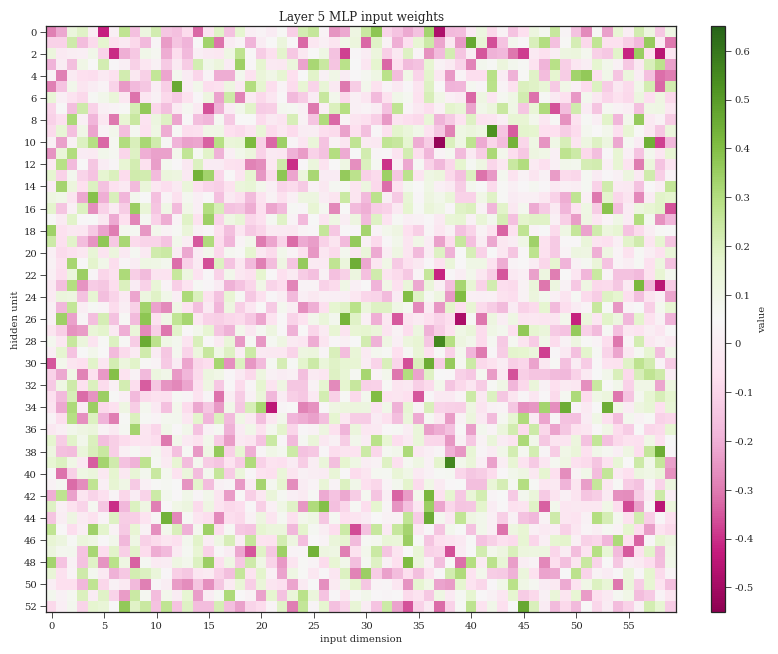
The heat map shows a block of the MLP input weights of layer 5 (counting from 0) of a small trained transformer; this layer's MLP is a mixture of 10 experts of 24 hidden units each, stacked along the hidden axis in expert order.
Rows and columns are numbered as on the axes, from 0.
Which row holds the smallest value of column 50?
26
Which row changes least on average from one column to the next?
14
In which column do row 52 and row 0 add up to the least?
37
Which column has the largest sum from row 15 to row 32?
29
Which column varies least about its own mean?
21
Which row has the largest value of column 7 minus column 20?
19
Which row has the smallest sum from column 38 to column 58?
2
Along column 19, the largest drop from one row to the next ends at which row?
47
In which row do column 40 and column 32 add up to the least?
3
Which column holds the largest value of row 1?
40
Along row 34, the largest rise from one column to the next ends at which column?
49
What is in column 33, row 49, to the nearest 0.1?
-0.2
